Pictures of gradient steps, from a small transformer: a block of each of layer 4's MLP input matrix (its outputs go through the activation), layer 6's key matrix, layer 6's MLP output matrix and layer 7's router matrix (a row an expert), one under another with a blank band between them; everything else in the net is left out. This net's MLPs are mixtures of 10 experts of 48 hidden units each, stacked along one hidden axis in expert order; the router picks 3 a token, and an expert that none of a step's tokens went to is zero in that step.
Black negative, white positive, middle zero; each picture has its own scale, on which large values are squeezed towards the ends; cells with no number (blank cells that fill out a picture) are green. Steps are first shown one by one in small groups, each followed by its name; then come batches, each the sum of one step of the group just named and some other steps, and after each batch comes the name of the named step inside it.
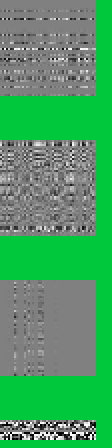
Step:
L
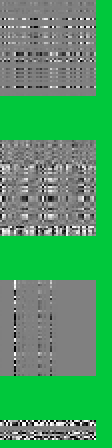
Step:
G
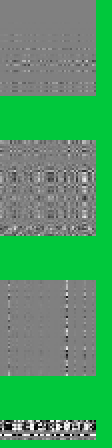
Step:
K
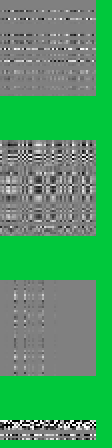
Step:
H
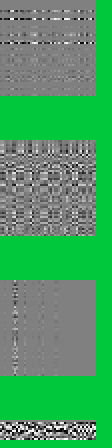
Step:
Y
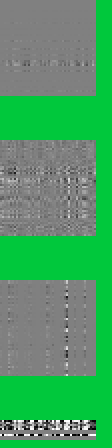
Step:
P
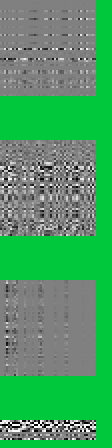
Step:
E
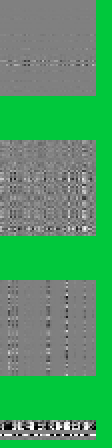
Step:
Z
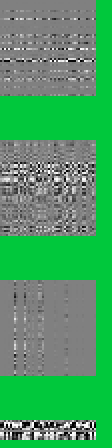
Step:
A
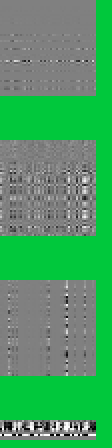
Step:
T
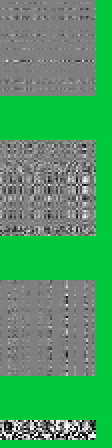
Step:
T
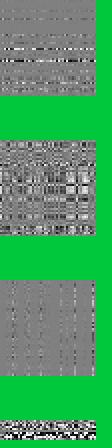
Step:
L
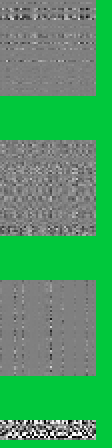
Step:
Y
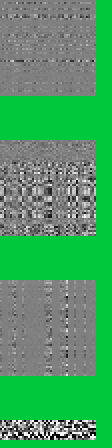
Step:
P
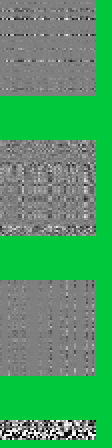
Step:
K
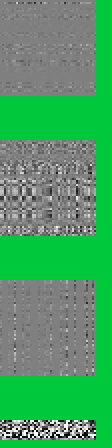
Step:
P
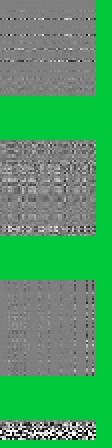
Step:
A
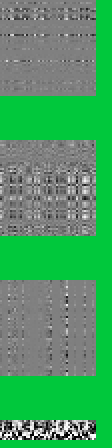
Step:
T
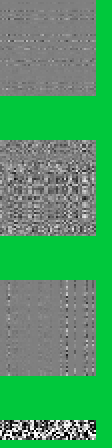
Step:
K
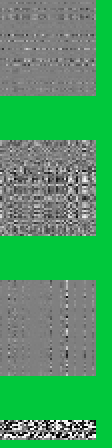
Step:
K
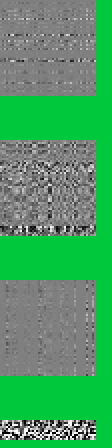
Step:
E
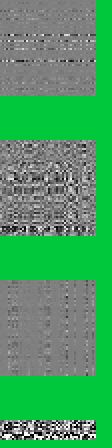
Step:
Z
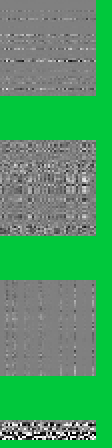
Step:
A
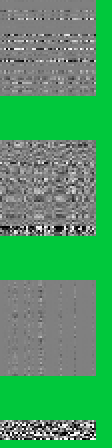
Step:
L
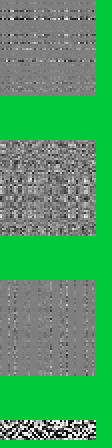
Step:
Y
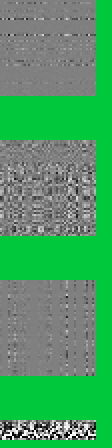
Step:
Z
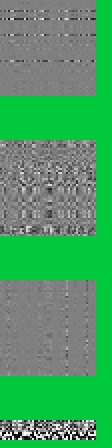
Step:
K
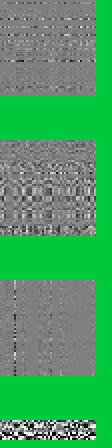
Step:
G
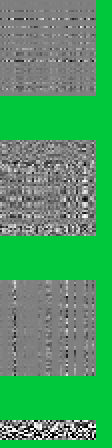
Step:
G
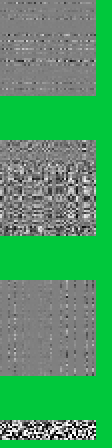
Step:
A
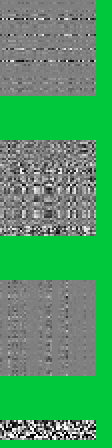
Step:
Z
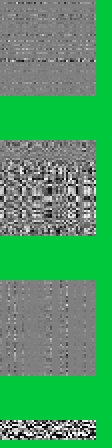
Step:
E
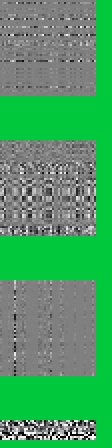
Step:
G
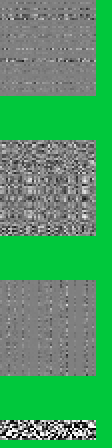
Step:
E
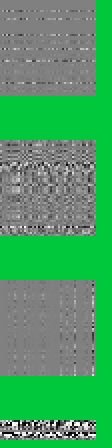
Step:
H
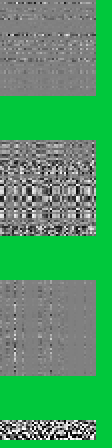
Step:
E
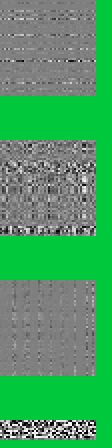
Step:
A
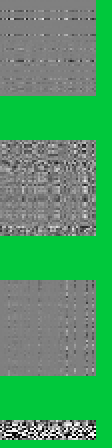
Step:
K
